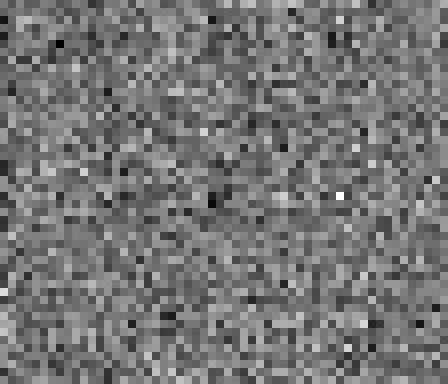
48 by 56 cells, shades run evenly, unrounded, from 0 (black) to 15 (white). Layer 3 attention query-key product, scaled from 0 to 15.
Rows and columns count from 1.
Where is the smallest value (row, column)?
6, 8
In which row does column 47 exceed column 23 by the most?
21
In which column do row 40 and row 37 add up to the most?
1
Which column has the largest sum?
55
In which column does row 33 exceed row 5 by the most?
29
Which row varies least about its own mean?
31
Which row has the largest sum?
40
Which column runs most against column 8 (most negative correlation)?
36
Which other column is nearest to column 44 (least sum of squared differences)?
24
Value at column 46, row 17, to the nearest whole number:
2
